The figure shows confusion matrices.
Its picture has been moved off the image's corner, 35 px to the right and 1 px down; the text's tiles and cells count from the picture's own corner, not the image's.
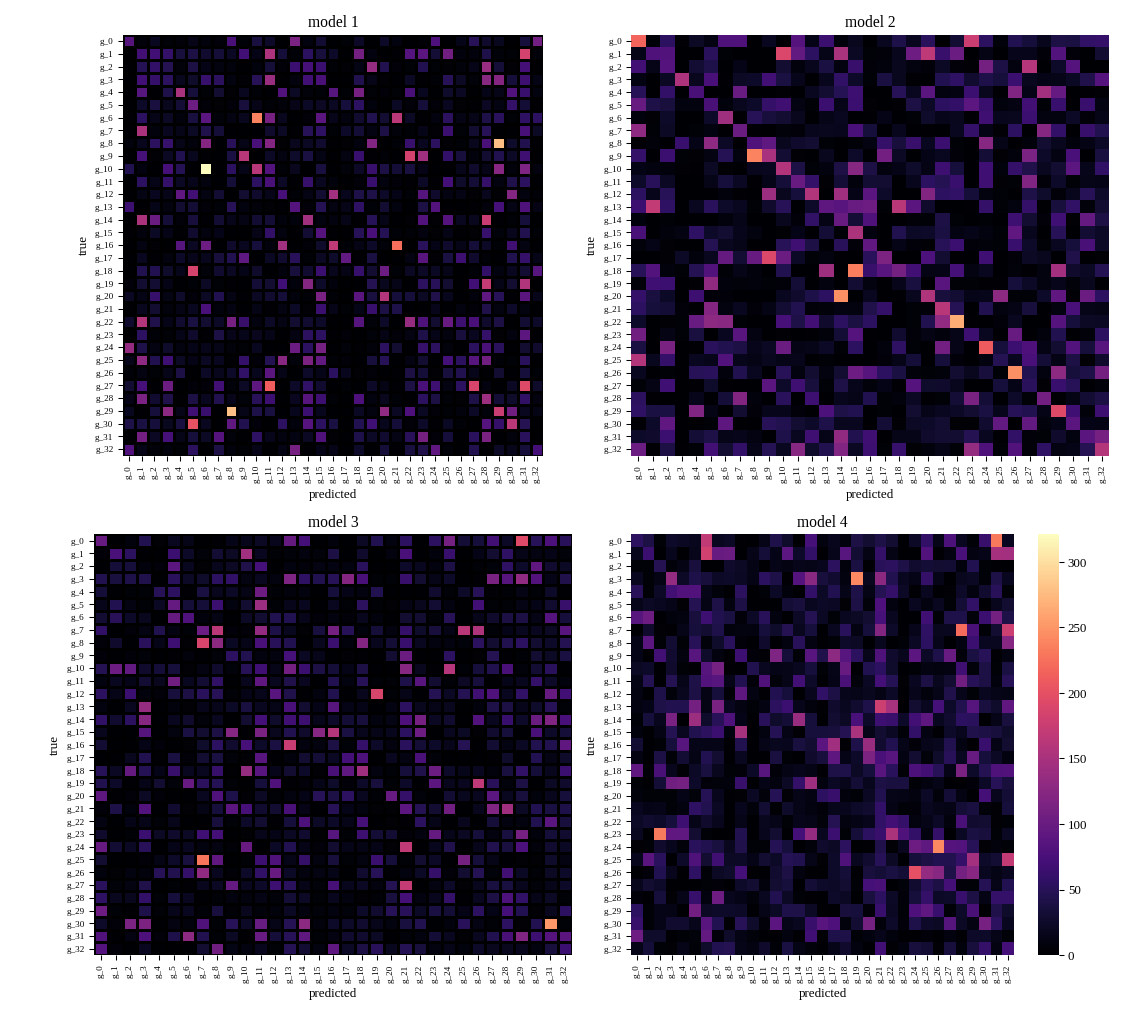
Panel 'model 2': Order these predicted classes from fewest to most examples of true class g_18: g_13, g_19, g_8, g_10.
g_8, g_10, g_19, g_13
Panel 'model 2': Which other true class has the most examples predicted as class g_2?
g_24
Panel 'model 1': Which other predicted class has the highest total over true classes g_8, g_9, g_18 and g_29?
g_22
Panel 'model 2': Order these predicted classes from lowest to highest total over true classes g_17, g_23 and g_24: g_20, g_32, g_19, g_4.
g_19, g_4, g_20, g_32
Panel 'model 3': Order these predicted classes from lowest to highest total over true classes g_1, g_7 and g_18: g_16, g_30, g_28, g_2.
g_30, g_28, g_2, g_16
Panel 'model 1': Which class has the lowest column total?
g_17
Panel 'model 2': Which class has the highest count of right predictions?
g_22
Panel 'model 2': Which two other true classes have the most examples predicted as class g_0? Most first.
g_25, g_7
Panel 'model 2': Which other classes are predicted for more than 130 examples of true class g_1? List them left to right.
g_10, g_14, g_20
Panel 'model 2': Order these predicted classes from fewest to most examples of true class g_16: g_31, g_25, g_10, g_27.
g_25, g_27, g_10, g_31
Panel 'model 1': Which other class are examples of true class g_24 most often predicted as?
g_0
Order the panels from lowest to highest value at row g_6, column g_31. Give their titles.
model 2, model 1, model 3, model 4
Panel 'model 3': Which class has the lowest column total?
g_4
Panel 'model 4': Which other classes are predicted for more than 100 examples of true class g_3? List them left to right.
g_15, g_19, g_21
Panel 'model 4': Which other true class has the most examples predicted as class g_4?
g_19
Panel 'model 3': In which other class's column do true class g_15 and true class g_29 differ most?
g_16
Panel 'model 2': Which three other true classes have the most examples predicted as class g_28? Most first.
g_4, g_7, g_32
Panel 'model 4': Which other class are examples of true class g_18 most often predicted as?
g_28
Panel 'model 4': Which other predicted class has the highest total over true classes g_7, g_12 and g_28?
g_32
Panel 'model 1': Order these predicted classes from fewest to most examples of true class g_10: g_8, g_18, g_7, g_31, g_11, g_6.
g_7, g_18, g_8, g_11, g_31, g_6
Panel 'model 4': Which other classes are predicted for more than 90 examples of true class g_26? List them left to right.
g_24, g_25, g_28, g_29
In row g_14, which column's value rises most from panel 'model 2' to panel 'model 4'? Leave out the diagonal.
g_5
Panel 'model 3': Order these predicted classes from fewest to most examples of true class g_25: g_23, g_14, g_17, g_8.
g_17, g_23, g_14, g_8
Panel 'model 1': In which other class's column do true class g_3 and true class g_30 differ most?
g_5
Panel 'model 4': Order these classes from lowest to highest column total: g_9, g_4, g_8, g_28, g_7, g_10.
g_10, g_8, g_4, g_9, g_7, g_28
